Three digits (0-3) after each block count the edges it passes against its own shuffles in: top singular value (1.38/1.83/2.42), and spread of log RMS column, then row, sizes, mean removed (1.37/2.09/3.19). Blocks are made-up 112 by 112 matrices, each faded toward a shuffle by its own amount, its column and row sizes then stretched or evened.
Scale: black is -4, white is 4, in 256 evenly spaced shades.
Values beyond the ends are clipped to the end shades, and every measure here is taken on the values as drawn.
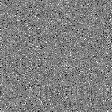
2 1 1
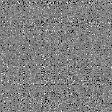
2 2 2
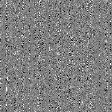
0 3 0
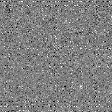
2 1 2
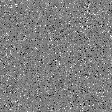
0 1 1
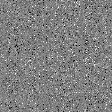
0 2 0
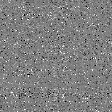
1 1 2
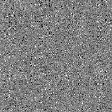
2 2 1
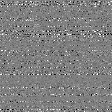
1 0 3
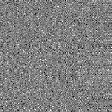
3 1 1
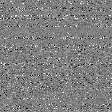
1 0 3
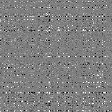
3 2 3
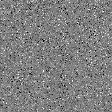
0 1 0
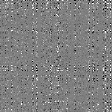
3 3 2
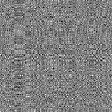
3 0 2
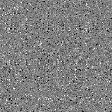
2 1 1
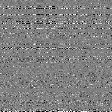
3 0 3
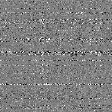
1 1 3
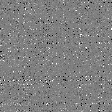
0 2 2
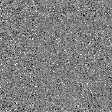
1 1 1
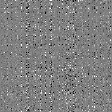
1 3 2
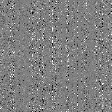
1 3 0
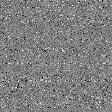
0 0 2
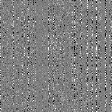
3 3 1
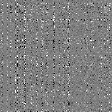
2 3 2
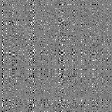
3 3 2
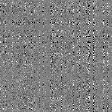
1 3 2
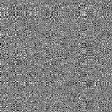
3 2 2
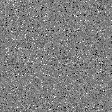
0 1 1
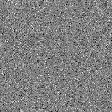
2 0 0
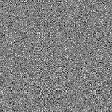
3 1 1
